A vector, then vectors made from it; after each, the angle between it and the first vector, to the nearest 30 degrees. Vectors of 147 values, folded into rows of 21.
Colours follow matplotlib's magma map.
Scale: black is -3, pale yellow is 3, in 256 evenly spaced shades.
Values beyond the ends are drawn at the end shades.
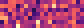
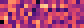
30 degrees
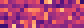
120 degrees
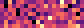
60 degrees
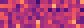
30 degrees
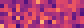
120 degrees
